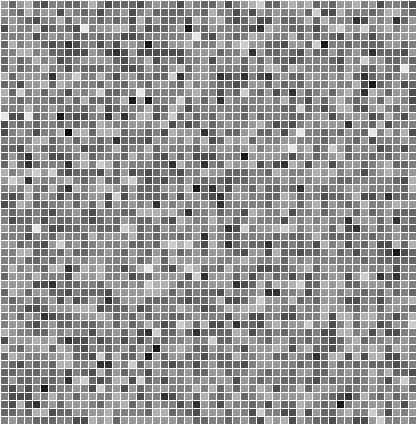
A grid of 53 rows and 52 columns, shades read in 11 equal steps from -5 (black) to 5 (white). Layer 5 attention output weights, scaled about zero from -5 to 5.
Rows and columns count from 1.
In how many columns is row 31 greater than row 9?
19
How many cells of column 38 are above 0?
22
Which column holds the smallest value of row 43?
9
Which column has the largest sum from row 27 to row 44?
23
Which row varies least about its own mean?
33
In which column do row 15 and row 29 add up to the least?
8
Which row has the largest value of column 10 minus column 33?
10
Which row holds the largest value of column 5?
29
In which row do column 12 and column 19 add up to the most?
34
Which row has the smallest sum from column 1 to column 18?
28
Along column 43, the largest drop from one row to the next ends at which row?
5
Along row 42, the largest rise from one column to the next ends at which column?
20
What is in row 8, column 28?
1
